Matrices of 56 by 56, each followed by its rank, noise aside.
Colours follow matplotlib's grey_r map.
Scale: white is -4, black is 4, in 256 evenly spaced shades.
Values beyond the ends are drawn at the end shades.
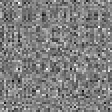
six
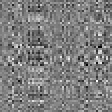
four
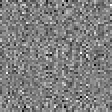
seven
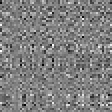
four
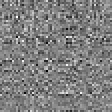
five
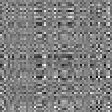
three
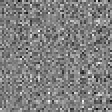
seven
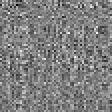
seven
